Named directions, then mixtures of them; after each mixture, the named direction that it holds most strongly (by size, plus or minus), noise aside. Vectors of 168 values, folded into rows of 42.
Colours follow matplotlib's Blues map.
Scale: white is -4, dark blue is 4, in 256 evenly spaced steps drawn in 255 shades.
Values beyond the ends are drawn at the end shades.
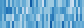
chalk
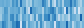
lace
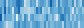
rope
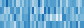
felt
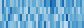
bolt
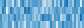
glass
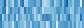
glass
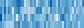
rope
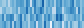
chalk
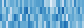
bolt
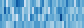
rope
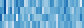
rope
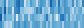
rope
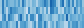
bolt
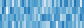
glass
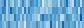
glass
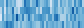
rope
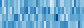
bolt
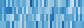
chalk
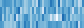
felt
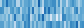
felt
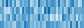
felt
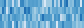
glass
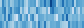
bolt
